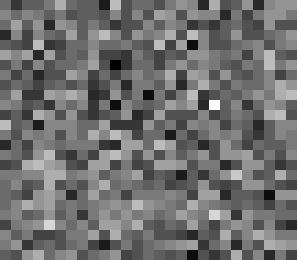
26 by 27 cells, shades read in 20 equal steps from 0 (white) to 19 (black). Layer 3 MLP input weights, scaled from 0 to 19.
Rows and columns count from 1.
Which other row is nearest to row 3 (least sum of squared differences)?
7
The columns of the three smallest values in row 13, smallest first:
1, 10, 14
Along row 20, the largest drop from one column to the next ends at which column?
26
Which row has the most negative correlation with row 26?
25
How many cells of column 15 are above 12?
6
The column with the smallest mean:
5
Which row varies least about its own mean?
21
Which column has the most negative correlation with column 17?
22
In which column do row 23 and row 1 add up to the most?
24
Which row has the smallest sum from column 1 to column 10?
18
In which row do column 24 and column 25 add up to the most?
20
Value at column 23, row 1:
8
